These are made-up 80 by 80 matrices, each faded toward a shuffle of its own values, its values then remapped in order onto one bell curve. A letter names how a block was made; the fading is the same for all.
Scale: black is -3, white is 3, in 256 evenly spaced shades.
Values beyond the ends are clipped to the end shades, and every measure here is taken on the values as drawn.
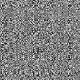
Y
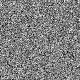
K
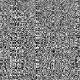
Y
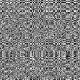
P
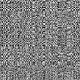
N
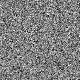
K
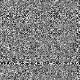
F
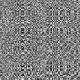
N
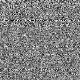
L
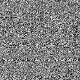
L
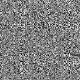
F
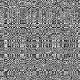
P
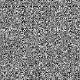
F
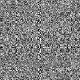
Y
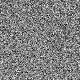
K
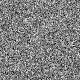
K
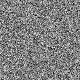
K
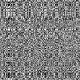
N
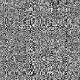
Y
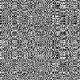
N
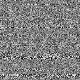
L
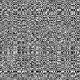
P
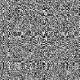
Y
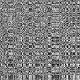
P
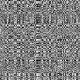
P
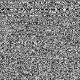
L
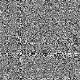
F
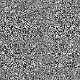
F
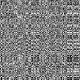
N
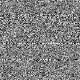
L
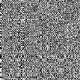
Y
